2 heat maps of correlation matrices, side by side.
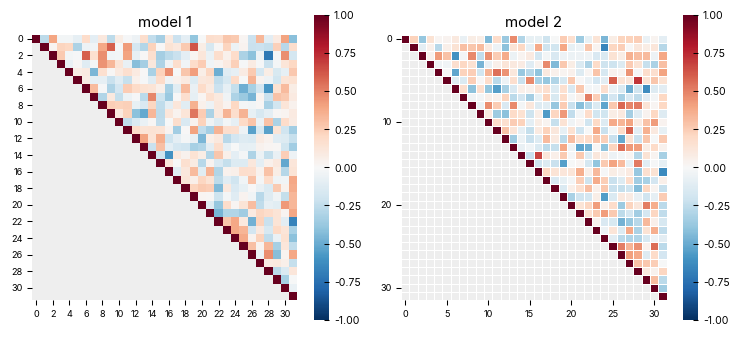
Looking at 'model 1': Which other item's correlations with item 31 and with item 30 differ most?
0
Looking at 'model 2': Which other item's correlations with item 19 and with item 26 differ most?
15
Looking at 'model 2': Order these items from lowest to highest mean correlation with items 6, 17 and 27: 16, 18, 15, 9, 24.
9, 18, 15, 24, 16
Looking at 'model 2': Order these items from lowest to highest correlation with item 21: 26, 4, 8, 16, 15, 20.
8, 26, 4, 15, 20, 16
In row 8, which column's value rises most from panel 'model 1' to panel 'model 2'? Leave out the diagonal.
28
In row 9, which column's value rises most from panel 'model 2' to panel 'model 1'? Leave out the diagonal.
3
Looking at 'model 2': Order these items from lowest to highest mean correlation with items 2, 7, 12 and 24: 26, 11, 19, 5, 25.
26, 19, 25, 5, 11
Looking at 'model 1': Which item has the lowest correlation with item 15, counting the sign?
30
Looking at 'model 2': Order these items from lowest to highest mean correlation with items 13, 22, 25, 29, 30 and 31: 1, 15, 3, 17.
17, 3, 15, 1
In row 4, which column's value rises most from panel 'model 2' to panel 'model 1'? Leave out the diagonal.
16
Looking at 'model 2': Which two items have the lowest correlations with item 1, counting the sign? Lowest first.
24, 12
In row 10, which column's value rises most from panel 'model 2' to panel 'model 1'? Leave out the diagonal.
0
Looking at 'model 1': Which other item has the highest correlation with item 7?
14
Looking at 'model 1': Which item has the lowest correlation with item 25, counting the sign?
6
